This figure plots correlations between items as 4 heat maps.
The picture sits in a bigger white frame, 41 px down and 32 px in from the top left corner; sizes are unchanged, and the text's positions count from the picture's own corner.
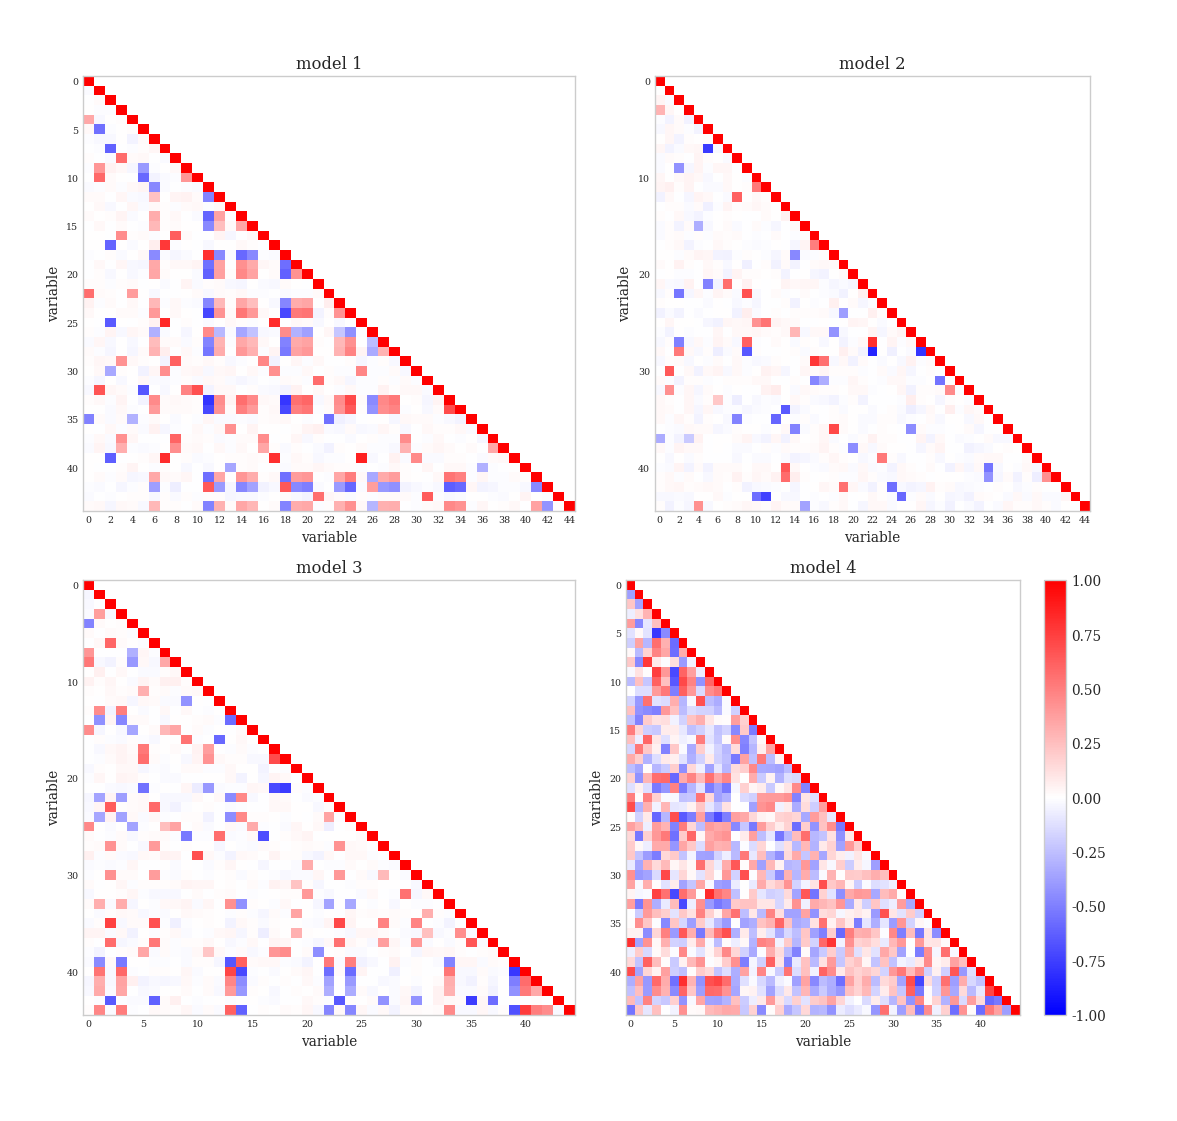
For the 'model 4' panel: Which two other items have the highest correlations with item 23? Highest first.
37, 0
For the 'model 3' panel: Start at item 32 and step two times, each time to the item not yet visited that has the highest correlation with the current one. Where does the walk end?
20
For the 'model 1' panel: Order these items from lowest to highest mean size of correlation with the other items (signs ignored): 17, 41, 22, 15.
22, 17, 15, 41
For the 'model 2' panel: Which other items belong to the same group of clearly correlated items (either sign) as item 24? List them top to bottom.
19, 42
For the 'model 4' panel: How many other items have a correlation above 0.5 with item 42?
5
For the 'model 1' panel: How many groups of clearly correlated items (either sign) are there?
7
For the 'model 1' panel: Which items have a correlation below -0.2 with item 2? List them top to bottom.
7, 17, 25, 30, 39
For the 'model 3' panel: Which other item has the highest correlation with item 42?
40
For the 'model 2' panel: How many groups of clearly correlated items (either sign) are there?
14
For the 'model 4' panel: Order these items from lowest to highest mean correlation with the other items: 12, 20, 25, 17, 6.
17, 12, 6, 25, 20
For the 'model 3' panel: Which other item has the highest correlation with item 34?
36
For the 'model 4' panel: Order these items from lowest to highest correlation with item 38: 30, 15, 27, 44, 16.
15, 27, 30, 16, 44
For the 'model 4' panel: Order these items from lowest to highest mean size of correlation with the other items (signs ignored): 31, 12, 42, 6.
31, 12, 42, 6
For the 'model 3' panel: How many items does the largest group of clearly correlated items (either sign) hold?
12
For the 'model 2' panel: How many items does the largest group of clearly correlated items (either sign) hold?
5
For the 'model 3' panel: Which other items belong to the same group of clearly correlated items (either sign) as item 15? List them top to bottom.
0, 4, 7, 8, 25
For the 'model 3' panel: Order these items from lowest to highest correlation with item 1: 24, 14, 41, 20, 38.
14, 24, 38, 20, 41
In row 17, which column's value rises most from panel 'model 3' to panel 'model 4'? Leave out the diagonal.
21
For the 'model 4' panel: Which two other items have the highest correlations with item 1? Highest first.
17, 35
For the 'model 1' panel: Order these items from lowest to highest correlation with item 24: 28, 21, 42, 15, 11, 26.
11, 42, 26, 21, 15, 28
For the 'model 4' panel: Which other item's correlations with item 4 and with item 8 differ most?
36
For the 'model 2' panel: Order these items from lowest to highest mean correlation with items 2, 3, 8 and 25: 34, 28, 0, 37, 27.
27, 37, 34, 0, 28
